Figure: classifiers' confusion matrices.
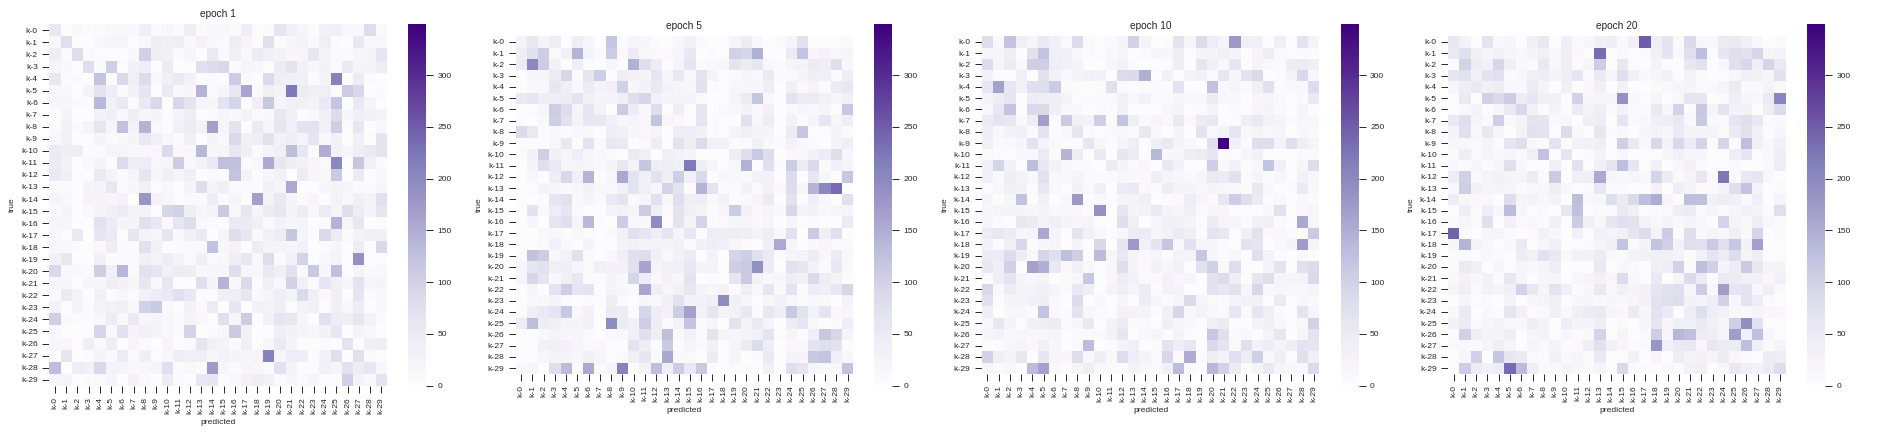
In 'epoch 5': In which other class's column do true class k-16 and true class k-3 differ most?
k-12
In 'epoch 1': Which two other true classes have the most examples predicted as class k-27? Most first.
k-19, k-11
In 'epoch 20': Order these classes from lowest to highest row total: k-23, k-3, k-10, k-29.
k-10, k-23, k-3, k-29
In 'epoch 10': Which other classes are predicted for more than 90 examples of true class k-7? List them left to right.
k-5, k-10, k-12
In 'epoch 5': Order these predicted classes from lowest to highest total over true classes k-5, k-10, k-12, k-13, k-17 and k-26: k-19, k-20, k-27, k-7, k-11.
k-7, k-19, k-20, k-11, k-27
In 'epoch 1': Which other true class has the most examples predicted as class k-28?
k-0
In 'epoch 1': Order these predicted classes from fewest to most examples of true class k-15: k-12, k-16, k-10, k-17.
k-16, k-12, k-17, k-10
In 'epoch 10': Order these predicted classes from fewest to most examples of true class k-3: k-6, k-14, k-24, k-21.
k-6, k-21, k-24, k-14
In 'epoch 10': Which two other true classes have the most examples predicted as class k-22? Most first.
k-0, k-14
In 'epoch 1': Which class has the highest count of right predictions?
k-8
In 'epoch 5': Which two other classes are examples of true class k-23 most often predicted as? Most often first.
k-18, k-14
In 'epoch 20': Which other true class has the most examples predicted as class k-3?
k-5
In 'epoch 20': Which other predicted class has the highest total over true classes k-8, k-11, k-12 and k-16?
k-24
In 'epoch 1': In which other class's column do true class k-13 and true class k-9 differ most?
k-21
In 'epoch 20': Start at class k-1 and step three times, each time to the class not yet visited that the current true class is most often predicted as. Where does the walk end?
k-25
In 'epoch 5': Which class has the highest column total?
k-11
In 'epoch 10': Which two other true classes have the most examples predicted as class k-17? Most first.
k-29, k-24
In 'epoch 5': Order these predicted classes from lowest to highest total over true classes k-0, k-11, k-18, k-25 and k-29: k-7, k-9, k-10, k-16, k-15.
k-7, k-10, k-16, k-9, k-15
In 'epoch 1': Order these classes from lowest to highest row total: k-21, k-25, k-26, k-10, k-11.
k-26, k-25, k-21, k-10, k-11
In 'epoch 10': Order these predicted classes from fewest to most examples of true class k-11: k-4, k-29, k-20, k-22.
k-22, k-29, k-20, k-4
